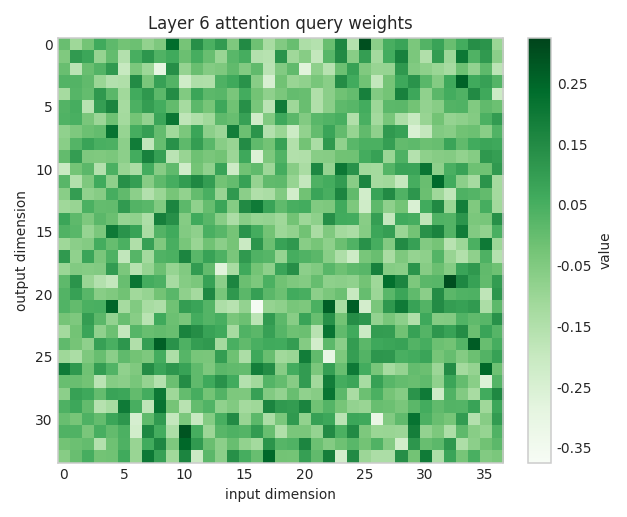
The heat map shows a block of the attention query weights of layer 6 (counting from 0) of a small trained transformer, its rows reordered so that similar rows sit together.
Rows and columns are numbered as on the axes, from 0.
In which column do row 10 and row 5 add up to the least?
10
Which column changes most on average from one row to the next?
16
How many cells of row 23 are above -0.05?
31
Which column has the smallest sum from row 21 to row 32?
6
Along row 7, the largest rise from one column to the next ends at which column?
14
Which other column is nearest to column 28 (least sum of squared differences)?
34
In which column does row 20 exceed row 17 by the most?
36
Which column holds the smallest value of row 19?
4
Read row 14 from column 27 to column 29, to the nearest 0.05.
-0.2 0.05 0.05
